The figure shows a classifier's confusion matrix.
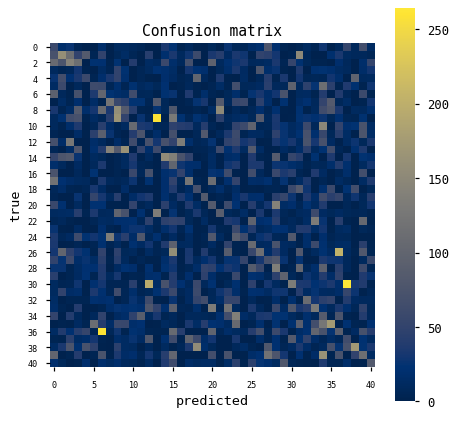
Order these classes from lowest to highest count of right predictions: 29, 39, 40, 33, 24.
24, 40, 29, 39, 33
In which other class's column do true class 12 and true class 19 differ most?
2
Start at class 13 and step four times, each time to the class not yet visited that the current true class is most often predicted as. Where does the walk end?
33
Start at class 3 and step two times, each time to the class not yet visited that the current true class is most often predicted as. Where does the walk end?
36
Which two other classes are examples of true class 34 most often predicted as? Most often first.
23, 11
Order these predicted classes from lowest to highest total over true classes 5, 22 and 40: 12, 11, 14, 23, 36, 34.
11, 36, 12, 14, 23, 34
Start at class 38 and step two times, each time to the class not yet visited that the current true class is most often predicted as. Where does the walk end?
31
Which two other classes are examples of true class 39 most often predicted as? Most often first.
34, 27
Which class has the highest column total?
15
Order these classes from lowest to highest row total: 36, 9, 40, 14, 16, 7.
40, 16, 7, 14, 9, 36
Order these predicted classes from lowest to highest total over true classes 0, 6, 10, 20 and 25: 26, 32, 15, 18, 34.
18, 26, 32, 15, 34
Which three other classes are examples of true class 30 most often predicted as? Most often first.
37, 12, 14
